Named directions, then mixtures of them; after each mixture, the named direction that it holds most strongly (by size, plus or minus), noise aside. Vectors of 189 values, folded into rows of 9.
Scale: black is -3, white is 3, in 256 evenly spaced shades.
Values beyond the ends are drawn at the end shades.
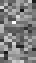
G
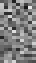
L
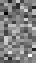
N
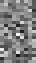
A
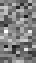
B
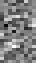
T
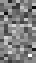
N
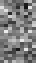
B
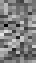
T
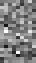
B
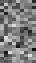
G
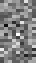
A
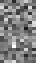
L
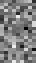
G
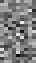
A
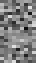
L
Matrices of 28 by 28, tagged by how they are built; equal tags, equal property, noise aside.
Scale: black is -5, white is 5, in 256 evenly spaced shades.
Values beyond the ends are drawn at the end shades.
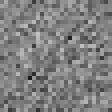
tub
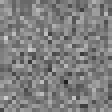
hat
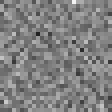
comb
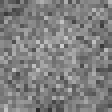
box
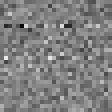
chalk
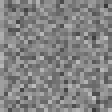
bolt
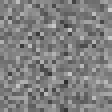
bolt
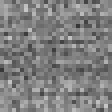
hat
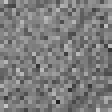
tub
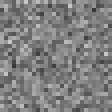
bolt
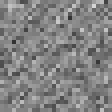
tub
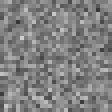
hat
